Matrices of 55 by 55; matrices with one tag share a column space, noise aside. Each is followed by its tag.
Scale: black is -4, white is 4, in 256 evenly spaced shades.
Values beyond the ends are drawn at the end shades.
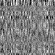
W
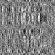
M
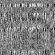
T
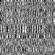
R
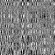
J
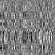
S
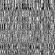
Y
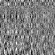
J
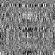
T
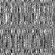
M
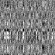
S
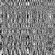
J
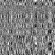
J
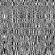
J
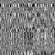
T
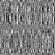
M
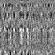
T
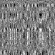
T
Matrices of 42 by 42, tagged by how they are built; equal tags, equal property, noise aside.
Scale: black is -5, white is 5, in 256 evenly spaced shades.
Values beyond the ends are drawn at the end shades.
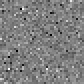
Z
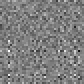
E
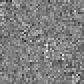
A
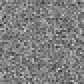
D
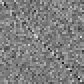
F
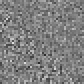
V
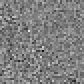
V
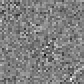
A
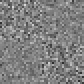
A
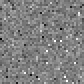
Z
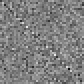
F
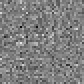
E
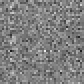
E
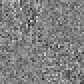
A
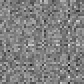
E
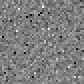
Z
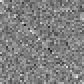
F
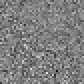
V
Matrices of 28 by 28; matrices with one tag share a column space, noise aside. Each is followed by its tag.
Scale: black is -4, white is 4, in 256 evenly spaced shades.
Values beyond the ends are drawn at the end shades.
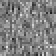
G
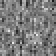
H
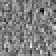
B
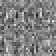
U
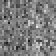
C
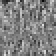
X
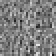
U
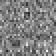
U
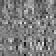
C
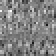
X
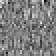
B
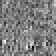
C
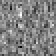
G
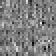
C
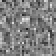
H
